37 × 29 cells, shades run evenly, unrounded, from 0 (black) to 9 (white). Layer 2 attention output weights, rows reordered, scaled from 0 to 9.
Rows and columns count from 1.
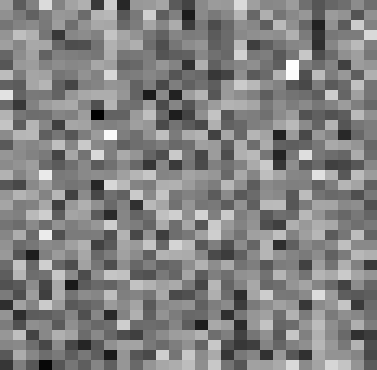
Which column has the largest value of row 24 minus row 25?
22
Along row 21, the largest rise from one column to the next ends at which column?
12
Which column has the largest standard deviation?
9
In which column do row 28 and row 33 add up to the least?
16
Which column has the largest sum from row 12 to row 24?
4
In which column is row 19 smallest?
8
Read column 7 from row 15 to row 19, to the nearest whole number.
7 4 5 5 4
